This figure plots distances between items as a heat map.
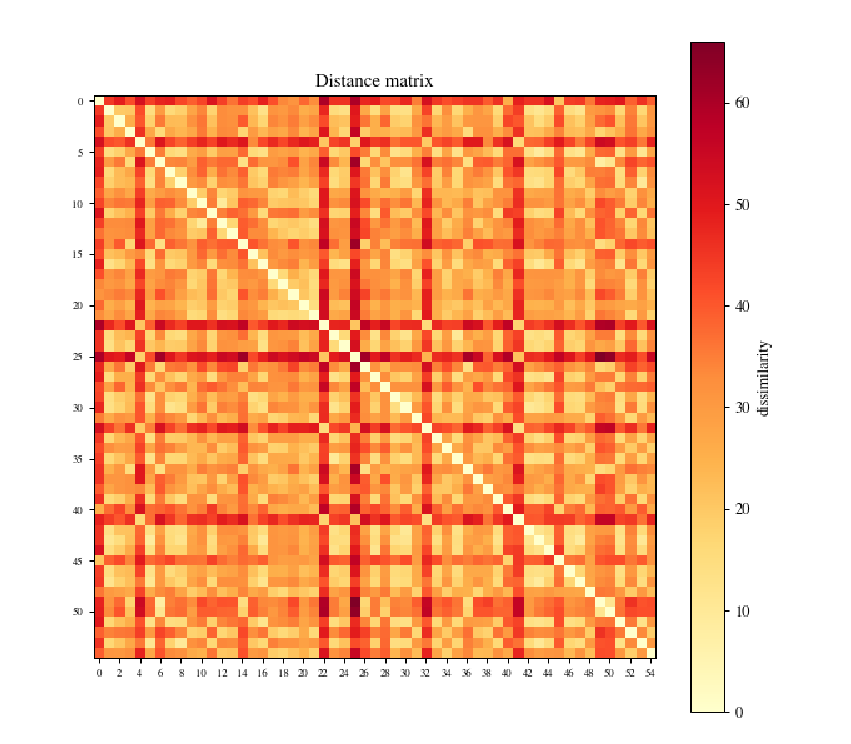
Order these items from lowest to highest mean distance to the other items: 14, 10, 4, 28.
10, 28, 14, 4
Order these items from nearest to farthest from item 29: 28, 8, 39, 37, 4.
8, 39, 37, 28, 4
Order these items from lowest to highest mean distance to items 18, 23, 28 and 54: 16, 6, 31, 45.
31, 16, 6, 45
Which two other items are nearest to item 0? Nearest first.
45, 40
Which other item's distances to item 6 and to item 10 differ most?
49
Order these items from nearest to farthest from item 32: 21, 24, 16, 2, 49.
2, 16, 24, 21, 49
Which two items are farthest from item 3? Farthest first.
25, 22
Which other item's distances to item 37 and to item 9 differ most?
28
